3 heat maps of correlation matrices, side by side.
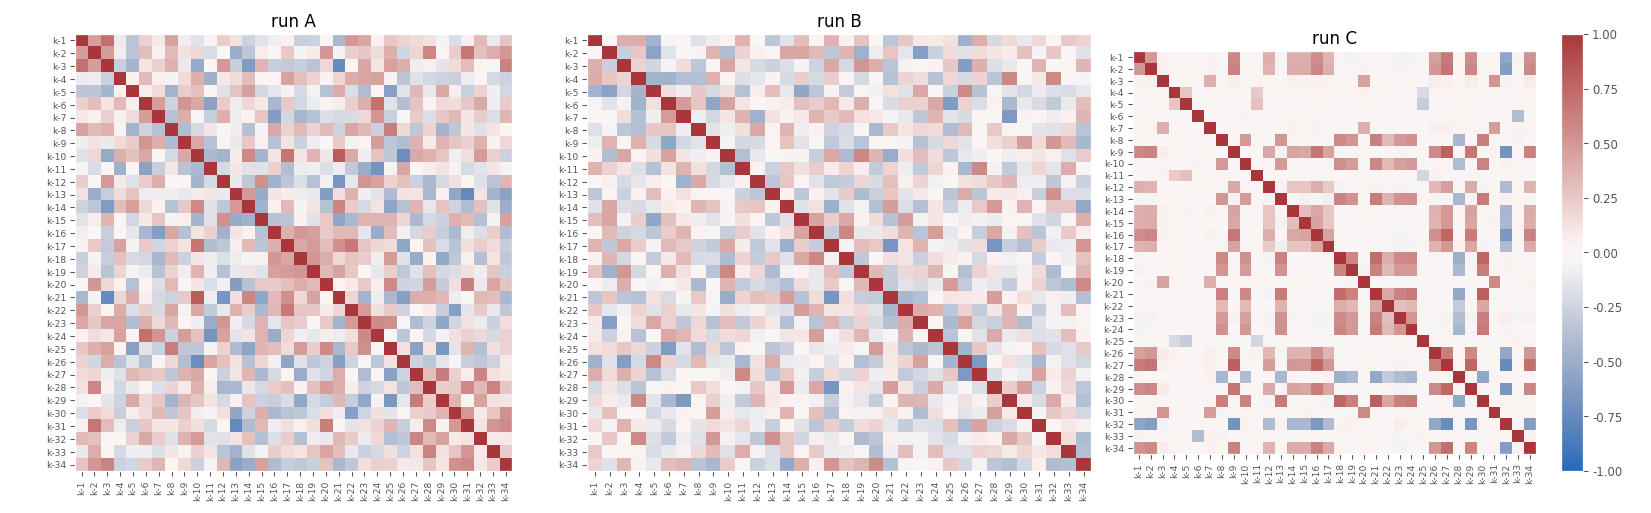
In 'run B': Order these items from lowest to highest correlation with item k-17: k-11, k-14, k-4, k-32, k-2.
k-14, k-2, k-32, k-11, k-4
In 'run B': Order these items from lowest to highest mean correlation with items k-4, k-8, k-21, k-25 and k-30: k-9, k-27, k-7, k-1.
k-7, k-1, k-27, k-9
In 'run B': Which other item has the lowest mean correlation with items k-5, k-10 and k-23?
k-2
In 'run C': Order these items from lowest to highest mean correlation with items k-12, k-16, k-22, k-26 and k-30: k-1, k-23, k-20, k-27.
k-20, k-23, k-1, k-27
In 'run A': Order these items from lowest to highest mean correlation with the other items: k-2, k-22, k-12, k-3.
k-12, k-3, k-22, k-2
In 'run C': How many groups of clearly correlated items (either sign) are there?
5
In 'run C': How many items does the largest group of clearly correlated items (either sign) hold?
13
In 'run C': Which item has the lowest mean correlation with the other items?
k-32
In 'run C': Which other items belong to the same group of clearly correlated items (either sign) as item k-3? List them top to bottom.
k-7, k-20, k-31
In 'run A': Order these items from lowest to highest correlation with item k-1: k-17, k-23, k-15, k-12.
k-15, k-17, k-12, k-23
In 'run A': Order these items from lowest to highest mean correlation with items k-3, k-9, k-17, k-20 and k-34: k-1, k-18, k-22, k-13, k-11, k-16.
k-13, k-11, k-16, k-18, k-22, k-1
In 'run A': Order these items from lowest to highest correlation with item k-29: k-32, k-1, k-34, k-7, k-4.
k-4, k-1, k-34, k-7, k-32
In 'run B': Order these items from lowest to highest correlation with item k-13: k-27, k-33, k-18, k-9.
k-27, k-33, k-9, k-18
